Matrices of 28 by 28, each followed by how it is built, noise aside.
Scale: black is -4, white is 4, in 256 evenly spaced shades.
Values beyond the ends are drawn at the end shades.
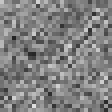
Hankel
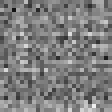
blocks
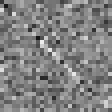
diagonal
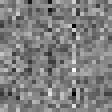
low rank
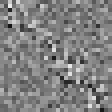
banded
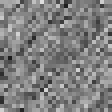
Hankel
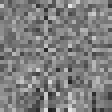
low rank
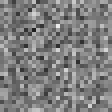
repeating rows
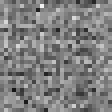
blocks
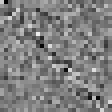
banded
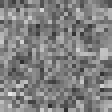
blocks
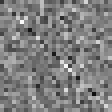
diagonal
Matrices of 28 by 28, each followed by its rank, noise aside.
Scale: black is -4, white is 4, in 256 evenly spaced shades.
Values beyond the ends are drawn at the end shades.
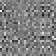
three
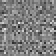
five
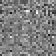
six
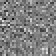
six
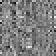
five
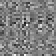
four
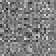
five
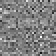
six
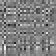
three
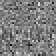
five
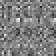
four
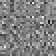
four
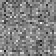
six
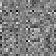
four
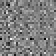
four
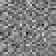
three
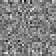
six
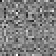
five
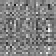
four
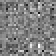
three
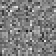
six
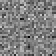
six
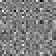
three
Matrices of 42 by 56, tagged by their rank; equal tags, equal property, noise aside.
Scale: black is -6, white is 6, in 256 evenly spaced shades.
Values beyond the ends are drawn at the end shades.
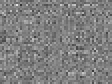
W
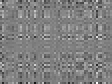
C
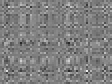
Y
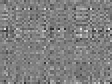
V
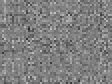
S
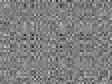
V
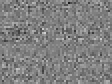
S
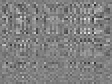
Y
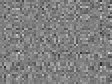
W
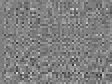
V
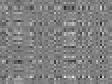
C
